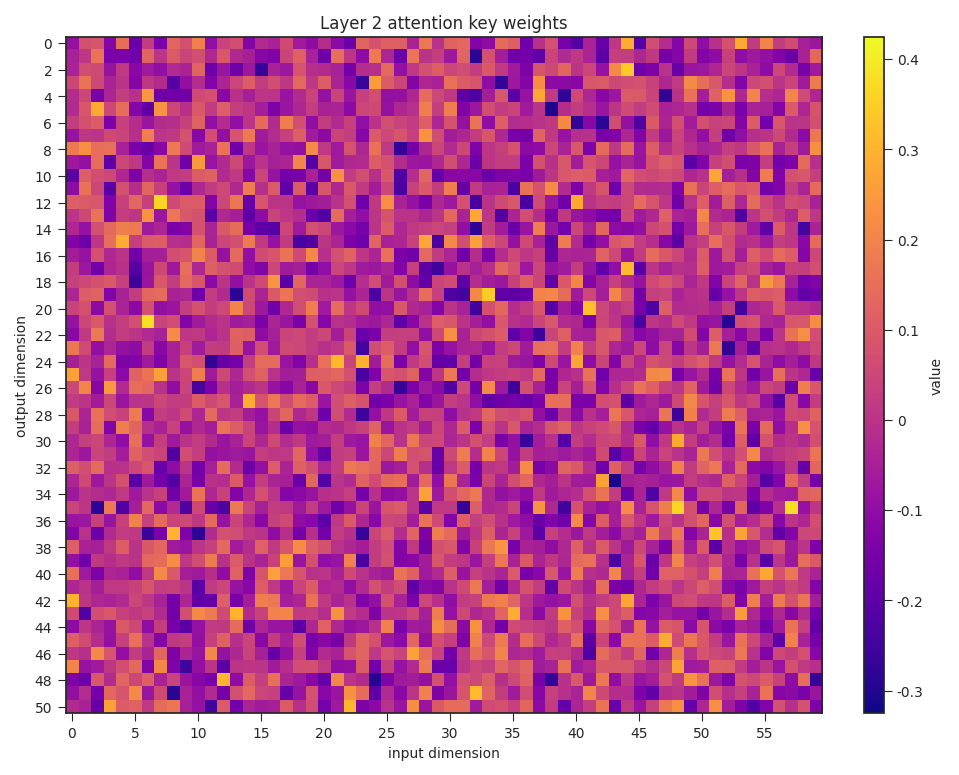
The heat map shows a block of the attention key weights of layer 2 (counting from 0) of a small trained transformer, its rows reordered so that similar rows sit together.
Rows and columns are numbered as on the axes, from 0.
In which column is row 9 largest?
10
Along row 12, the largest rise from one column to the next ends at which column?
40
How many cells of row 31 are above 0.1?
9
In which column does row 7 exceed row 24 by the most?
11
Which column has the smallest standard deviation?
25
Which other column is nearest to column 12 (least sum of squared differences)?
4
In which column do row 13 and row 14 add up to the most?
50
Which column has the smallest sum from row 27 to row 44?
46
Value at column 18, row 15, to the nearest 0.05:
-0.25
